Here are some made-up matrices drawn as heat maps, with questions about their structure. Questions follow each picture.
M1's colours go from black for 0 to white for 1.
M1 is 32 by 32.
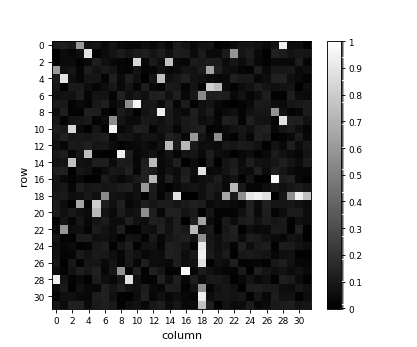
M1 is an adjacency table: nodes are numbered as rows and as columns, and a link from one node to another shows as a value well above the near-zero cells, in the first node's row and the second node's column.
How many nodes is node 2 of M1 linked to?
2
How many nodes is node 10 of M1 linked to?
2
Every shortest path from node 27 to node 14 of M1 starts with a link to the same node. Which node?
node 16
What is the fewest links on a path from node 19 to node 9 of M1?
4
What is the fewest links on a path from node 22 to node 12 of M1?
7
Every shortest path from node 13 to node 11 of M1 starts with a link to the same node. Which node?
node 4
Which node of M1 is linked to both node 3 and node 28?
node 0
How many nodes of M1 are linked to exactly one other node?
10
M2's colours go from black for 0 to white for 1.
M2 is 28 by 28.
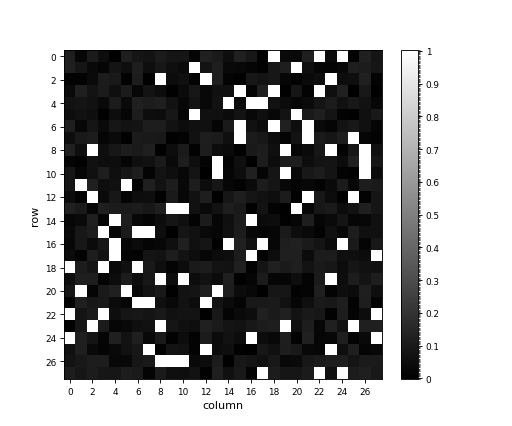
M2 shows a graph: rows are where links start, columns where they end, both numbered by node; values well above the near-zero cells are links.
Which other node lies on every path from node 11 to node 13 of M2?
node 20
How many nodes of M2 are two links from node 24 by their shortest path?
5
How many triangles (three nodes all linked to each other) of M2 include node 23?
2
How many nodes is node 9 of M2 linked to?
2
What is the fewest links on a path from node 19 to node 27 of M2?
7
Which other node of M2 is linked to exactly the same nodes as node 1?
node 5
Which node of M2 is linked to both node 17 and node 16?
node 4
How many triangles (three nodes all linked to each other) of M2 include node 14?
1
